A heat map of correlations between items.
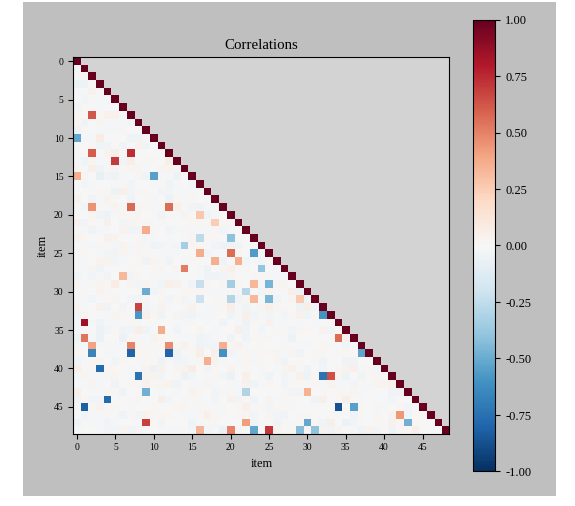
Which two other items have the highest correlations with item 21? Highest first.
26, 18
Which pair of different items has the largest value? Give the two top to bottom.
1, 34
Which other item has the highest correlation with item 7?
12
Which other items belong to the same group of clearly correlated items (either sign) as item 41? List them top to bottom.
8, 32, 33
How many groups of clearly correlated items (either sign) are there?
15
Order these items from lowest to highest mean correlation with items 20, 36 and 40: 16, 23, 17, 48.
23, 17, 16, 48
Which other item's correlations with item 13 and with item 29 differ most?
5
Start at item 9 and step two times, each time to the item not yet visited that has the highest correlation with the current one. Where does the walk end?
22
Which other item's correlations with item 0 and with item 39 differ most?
10
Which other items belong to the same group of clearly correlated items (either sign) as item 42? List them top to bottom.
46
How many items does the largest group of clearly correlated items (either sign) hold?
7
